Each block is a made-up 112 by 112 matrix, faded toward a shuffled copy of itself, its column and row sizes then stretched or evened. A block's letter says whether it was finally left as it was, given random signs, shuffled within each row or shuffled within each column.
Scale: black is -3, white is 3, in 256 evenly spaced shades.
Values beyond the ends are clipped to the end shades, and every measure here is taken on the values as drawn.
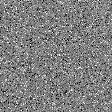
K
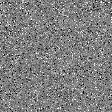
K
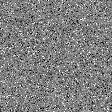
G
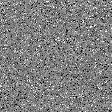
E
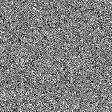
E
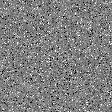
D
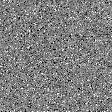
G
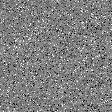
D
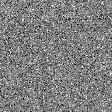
G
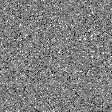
K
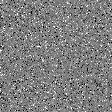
K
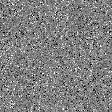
E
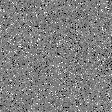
D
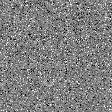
K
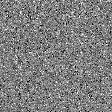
K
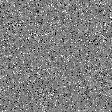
K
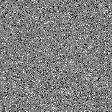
E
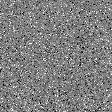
G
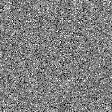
E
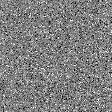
K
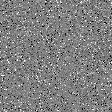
E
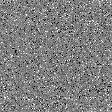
K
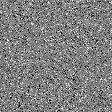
E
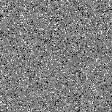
E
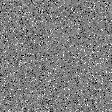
K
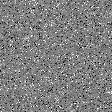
G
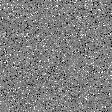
G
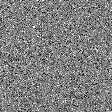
G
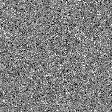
E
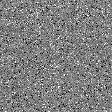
E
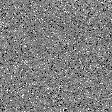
D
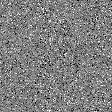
D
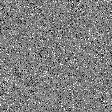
D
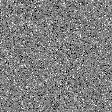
D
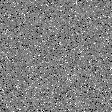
G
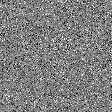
K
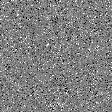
D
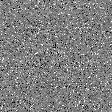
G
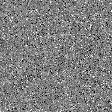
K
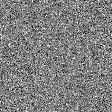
D
